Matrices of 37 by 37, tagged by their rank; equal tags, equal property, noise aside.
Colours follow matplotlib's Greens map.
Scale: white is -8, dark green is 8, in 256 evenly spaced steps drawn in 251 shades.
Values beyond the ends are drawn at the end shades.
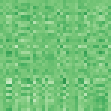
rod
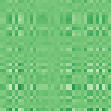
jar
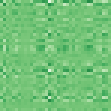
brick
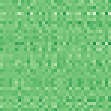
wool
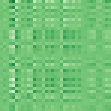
jar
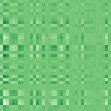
jar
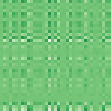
jar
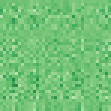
wool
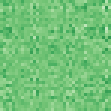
wool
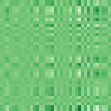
jar
